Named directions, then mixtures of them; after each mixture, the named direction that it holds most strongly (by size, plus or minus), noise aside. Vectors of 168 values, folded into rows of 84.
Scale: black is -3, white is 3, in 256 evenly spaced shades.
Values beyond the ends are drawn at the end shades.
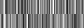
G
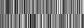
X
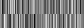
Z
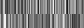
G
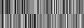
X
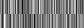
Z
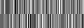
X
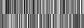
X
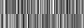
G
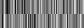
X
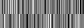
Z
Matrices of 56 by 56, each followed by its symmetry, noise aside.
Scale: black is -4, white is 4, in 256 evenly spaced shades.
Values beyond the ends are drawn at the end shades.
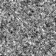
symmetric.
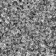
antisymmetric.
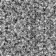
mirrored top to bottom.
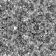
mirrored top to bottom.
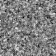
antisymmetric.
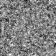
no symmetry.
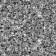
mirrored top to bottom.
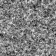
no symmetry.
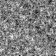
antisymmetric.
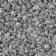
symmetric.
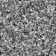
no symmetry.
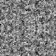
mirrored top to bottom.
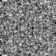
mirrored top to bottom.
